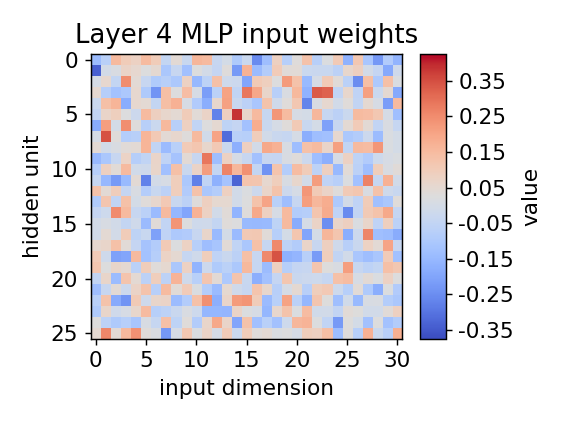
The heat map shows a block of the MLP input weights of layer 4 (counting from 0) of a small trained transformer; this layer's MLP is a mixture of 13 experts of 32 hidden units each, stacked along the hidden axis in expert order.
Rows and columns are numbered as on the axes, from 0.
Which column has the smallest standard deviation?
4
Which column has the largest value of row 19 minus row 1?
0
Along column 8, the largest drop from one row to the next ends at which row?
16
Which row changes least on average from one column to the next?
23
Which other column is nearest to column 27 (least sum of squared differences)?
22
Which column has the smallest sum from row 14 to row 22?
12
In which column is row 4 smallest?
21
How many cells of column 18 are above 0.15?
4
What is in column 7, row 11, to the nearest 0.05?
0
